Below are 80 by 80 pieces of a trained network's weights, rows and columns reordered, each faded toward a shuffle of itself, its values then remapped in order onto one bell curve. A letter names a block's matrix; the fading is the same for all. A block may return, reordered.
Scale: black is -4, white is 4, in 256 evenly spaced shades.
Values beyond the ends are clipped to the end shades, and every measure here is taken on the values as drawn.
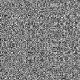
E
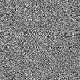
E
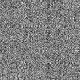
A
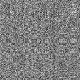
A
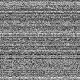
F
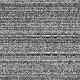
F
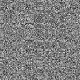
A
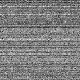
F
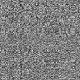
E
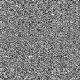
E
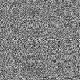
A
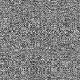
E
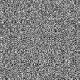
E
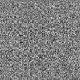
E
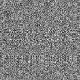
E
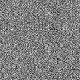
A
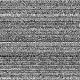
F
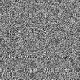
E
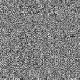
E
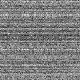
F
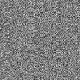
A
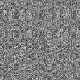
E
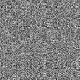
A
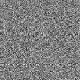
A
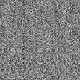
E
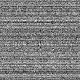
F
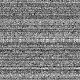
F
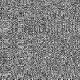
E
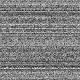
F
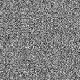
A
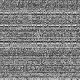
F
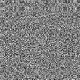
E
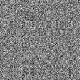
A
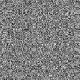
E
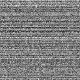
F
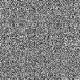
E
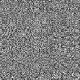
E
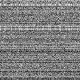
F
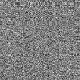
A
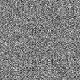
A
